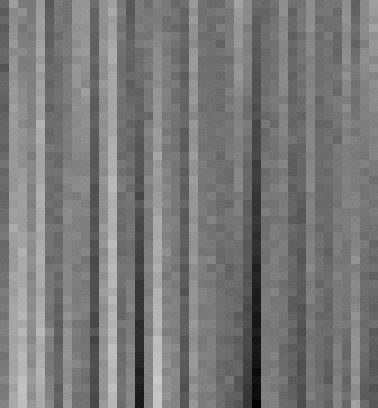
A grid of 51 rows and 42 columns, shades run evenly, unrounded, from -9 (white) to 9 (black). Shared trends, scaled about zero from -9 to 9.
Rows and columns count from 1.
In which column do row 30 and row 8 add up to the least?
13
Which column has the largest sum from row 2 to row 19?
29
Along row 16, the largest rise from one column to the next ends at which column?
6
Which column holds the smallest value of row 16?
5
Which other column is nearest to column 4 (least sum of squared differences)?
8
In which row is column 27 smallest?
1
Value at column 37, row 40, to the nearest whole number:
2
